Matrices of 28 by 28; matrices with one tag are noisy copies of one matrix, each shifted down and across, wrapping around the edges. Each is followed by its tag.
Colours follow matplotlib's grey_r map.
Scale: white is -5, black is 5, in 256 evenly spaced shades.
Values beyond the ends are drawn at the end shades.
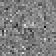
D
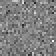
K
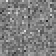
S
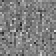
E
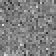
D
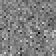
S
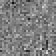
E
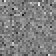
K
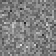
S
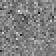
D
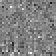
E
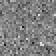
D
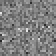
K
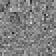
D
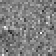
D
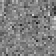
E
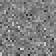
K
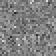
S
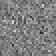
K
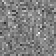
S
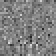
E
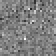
E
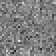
S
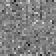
S
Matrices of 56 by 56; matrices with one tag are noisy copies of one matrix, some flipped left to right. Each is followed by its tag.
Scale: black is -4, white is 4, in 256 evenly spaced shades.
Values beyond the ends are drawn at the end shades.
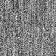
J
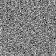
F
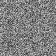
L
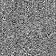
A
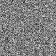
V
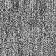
J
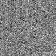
F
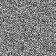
L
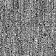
J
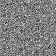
V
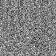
F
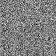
V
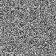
F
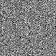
A
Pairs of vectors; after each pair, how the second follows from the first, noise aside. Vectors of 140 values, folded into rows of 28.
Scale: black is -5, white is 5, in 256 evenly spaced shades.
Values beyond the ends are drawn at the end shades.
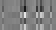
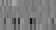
reversed, partly zeroed.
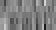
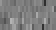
negated, partly zeroed.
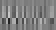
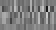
reversed.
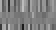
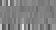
negated, partly zeroed.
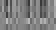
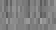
shrunk.
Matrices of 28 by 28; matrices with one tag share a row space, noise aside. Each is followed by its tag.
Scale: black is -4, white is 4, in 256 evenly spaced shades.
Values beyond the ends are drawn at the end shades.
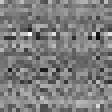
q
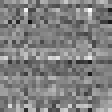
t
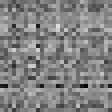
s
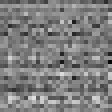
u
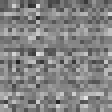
s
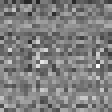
q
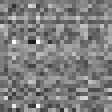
s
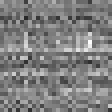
t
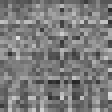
u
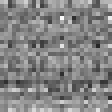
u
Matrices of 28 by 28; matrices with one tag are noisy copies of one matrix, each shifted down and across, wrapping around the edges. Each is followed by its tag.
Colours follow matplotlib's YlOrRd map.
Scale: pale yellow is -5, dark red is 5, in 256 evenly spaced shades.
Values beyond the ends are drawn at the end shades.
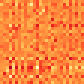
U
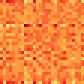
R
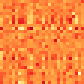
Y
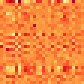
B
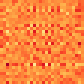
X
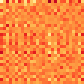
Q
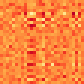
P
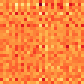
U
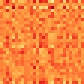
Y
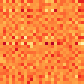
Q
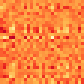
Y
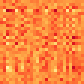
R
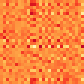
Q
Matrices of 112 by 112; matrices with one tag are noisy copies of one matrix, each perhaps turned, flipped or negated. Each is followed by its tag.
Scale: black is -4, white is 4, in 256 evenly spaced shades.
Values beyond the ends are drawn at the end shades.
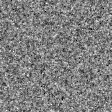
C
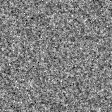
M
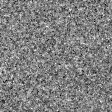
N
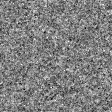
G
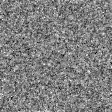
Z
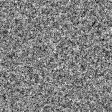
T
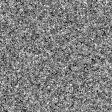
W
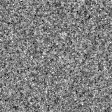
T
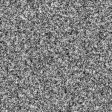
T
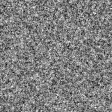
W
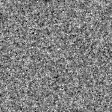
Z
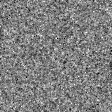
Z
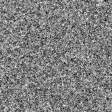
W
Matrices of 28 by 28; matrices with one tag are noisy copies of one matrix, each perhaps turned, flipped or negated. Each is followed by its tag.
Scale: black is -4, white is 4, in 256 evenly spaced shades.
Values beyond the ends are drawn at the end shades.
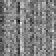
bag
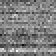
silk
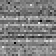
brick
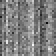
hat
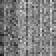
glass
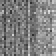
glass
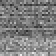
glass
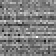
brick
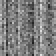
hat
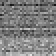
glass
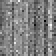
silk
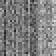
glass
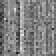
bag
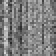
silk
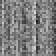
bag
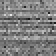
brick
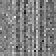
brick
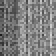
glass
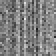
brick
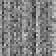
bag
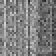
glass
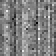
hat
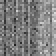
glass
